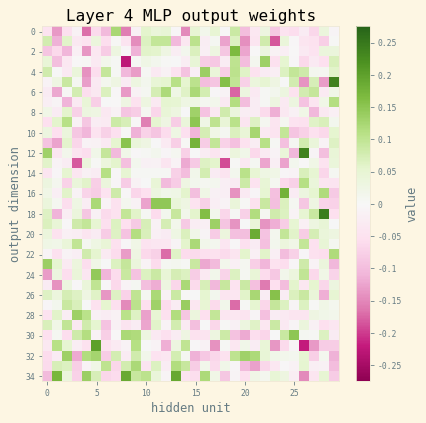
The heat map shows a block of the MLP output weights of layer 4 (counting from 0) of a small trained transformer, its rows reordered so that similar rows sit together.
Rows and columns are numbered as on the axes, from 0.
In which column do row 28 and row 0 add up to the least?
14
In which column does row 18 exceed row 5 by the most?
28
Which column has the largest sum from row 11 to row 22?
26
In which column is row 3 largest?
22
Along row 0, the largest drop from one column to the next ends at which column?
8
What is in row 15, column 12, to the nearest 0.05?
-0.1
